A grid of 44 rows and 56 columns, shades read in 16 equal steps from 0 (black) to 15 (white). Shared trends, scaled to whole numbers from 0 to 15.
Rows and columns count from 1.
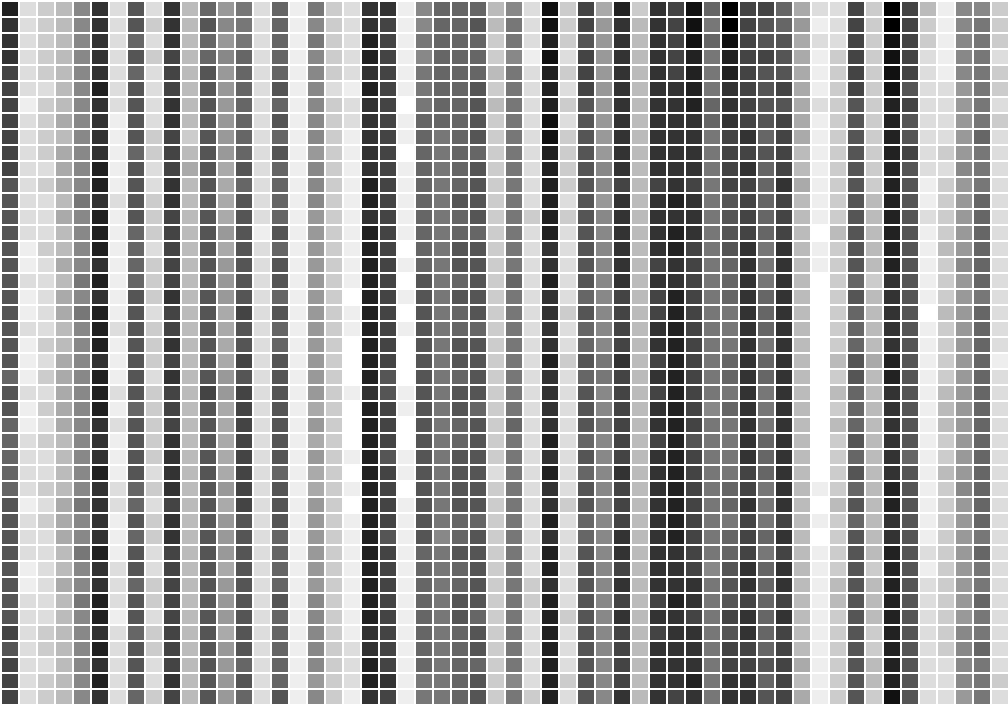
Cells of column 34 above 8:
11
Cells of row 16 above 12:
12
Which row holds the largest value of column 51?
29
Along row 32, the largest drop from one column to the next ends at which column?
21
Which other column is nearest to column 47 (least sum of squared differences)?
19
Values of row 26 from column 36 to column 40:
11 3 2 4 8
